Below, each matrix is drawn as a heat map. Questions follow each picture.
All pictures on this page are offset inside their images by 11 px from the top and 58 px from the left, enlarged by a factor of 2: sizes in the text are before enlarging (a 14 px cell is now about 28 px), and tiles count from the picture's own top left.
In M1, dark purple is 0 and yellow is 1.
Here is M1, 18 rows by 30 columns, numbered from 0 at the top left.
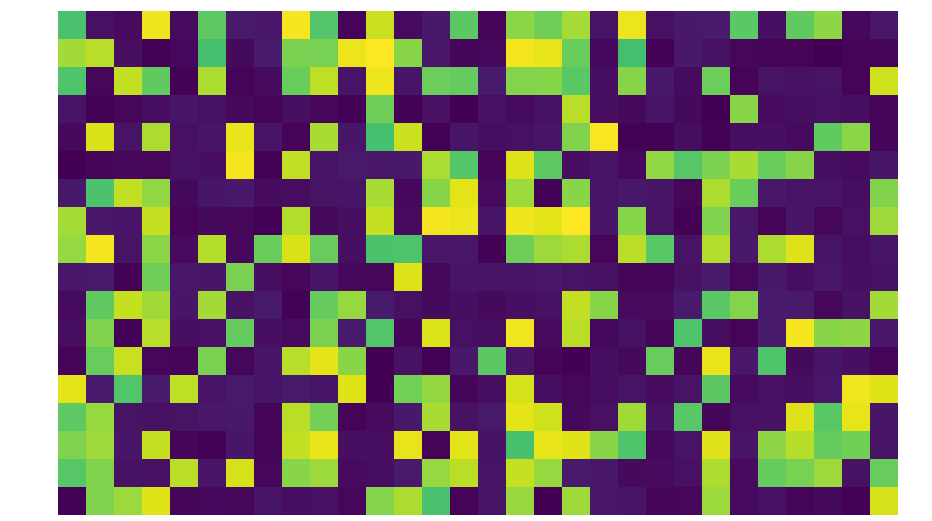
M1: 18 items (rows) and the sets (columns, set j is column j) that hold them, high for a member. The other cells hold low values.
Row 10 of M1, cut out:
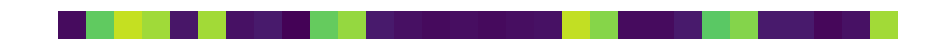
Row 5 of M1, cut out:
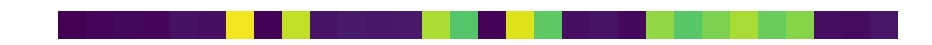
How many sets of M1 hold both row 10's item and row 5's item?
2
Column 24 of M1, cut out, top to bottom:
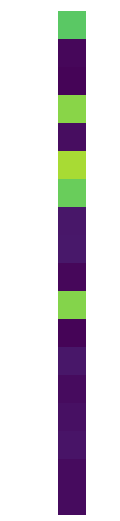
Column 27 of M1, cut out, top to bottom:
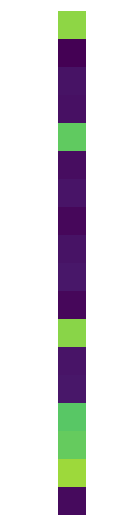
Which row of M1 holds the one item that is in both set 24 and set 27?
0
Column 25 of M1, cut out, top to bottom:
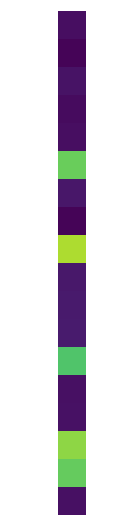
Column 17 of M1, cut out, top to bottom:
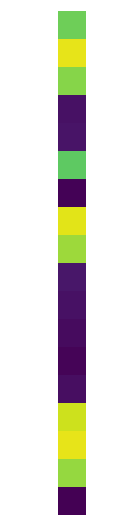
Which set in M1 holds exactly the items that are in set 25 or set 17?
8
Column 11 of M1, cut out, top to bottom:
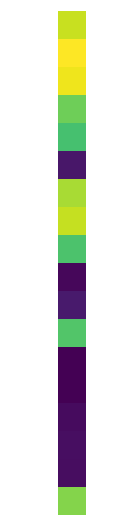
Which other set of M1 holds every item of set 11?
18
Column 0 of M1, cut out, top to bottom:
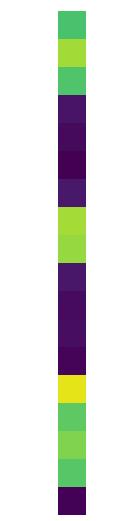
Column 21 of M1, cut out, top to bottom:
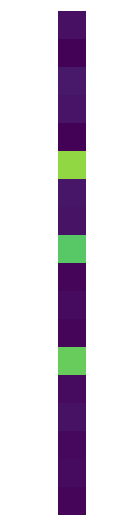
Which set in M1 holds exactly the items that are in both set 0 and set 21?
7
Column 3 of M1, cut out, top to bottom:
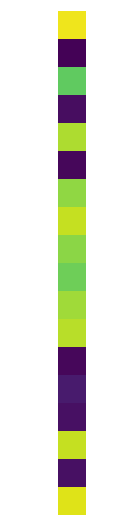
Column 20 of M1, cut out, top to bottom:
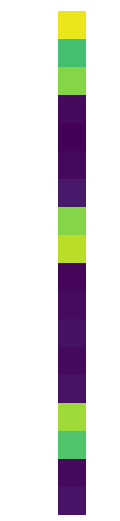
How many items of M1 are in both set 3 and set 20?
5
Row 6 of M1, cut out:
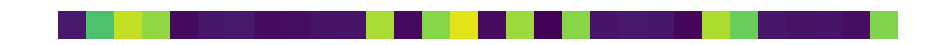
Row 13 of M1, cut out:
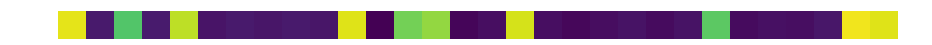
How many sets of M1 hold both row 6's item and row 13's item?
5
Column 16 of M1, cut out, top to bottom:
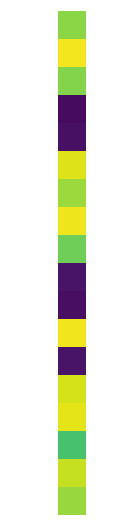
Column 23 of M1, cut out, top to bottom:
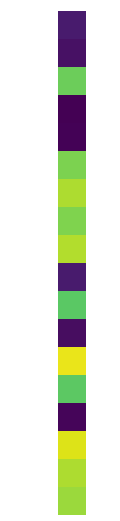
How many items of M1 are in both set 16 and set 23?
9
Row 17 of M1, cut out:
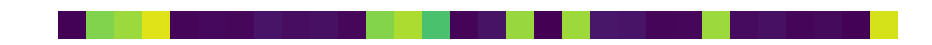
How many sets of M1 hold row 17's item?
10
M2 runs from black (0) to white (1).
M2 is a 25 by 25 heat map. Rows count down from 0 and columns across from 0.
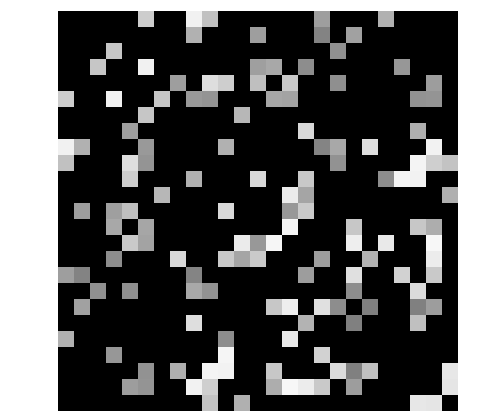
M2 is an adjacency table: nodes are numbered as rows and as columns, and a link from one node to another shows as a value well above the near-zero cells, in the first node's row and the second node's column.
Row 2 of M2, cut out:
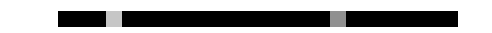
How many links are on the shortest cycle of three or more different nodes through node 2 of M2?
5
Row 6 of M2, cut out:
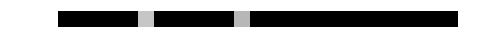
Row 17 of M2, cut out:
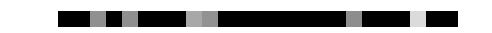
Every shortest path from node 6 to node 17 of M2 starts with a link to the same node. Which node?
node 5
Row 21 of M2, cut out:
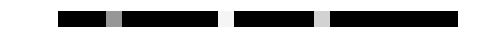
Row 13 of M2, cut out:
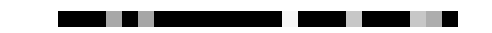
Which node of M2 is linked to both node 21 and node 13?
node 3
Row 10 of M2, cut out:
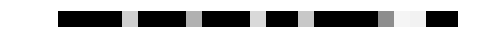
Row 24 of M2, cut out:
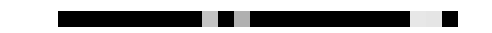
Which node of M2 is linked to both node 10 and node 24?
node 22
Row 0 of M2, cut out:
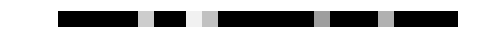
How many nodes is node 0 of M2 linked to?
5
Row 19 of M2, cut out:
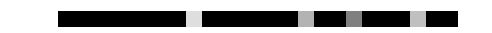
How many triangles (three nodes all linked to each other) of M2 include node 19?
1
